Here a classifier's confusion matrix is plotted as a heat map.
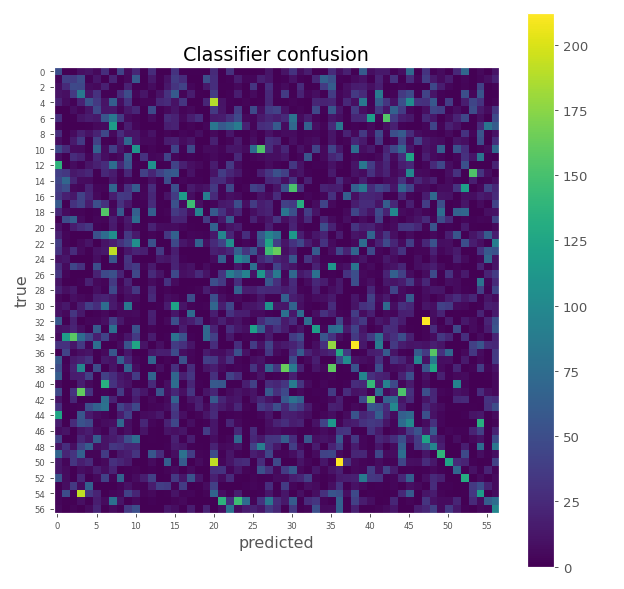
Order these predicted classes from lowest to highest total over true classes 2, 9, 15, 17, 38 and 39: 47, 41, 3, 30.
47, 41, 3, 30
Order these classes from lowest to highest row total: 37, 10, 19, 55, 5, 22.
19, 5, 37, 55, 10, 22
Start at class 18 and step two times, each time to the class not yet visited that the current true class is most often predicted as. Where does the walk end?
42
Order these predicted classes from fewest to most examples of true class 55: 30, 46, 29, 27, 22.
46, 29, 22, 30, 27
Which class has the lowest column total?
11
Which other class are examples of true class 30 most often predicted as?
15
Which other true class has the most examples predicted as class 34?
1
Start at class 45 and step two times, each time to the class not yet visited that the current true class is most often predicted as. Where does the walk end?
3
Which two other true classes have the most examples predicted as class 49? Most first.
18, 10
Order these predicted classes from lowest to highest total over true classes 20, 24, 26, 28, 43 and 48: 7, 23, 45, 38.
45, 38, 7, 23
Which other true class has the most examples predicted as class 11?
13
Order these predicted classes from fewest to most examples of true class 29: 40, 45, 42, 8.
8, 42, 40, 45
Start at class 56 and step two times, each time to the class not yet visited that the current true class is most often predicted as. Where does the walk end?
27
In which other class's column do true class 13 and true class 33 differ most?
53
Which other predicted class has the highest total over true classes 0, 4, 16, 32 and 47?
20
